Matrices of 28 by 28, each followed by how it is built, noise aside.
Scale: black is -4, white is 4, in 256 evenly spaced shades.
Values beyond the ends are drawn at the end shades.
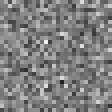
repeating rows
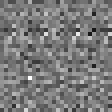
repeating columns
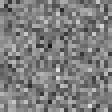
repeating rows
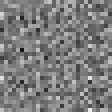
repeating rows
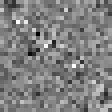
block diagonal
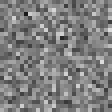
noise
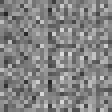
repeating rows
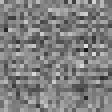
blocks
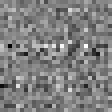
uneven rows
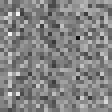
repeating rows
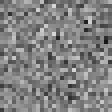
noise
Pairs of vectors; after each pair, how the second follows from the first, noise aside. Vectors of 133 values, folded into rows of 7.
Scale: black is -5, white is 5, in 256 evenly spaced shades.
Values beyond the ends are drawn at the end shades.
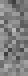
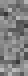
shuffled.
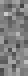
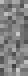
copied.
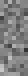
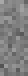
wrapped around, shrunk.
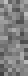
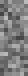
wrapped around.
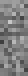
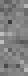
negated, partly zeroed.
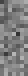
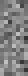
wrapped around.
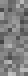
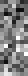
wrapped around, negated, scaled up.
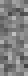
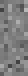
reversed, partly zeroed.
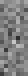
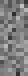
wrapped around.
